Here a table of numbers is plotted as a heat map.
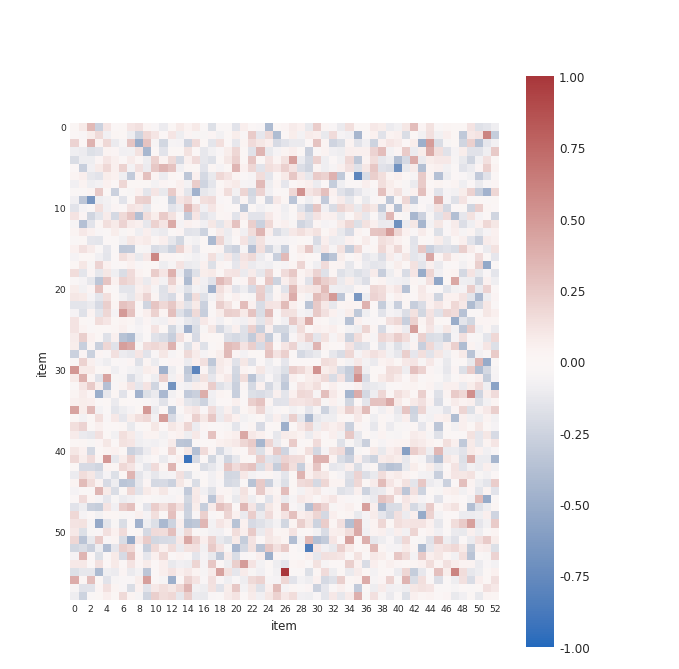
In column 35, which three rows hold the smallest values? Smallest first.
6, 21, 1
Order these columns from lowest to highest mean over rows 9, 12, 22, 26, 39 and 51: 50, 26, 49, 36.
49, 50, 26, 36
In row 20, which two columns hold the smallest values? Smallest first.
17, 41
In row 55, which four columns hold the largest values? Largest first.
26, 47, 18, 45
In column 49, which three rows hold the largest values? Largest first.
33, 49, 41
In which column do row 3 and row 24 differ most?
29
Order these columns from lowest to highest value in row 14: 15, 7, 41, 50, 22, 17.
17, 50, 22, 15, 41, 7
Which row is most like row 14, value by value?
7
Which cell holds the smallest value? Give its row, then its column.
41, 14
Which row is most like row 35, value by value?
56
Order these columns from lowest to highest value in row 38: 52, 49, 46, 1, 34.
52, 1, 46, 49, 34
